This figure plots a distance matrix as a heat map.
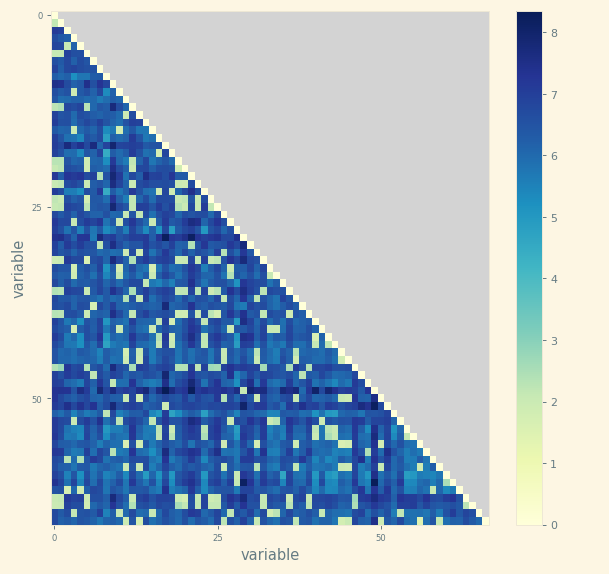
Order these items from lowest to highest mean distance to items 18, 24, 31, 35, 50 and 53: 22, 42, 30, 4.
42, 22, 4, 30
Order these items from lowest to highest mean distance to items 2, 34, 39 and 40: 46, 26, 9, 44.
46, 44, 26, 9
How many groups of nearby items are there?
13
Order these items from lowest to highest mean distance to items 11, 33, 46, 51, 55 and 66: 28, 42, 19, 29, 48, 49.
19, 42, 28, 48, 29, 49
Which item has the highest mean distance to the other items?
49
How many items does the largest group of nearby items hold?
15
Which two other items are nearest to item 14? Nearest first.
35, 60
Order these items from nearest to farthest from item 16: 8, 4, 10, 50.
8, 4, 10, 50
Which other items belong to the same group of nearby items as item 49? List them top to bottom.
29
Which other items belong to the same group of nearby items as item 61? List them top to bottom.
28, 60
